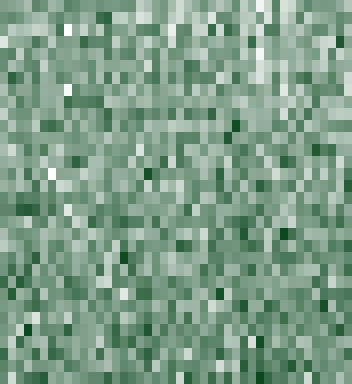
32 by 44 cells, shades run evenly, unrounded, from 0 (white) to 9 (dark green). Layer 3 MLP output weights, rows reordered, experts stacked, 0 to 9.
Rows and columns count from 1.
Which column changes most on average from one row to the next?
9
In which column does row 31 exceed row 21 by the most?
37
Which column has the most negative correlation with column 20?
10
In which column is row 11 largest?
30
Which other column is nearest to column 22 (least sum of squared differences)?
25
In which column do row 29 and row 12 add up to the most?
33
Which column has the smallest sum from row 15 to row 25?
26
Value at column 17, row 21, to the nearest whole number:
4
